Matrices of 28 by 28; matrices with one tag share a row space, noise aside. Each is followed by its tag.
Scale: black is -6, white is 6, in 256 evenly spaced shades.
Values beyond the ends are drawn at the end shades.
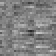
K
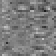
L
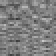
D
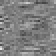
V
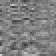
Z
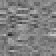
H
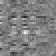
Z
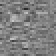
Z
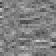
V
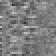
Z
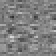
H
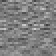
D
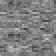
D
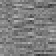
K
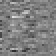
Z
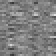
H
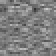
D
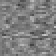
L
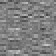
D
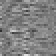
Z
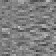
L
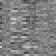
Z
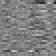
L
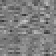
D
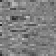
Z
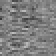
Z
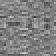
D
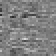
Z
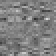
D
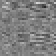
L
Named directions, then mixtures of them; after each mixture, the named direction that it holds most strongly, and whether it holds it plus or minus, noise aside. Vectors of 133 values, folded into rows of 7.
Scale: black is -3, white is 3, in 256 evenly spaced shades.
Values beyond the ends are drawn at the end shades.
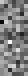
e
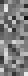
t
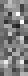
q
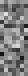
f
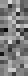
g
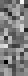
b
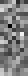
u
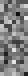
t, minus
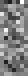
b, plus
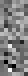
e, minus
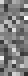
t, minus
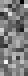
b, minus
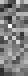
u, minus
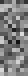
u, plus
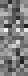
g, minus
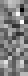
q, plus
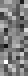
b, minus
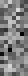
g, plus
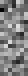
u, minus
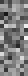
f, minus
